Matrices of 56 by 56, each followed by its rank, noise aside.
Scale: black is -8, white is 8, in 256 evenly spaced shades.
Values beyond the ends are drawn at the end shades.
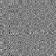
five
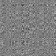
four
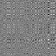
two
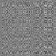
three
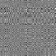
three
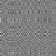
two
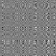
two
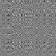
two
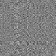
five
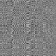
three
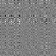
two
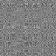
five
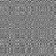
two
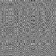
five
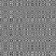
two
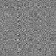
four
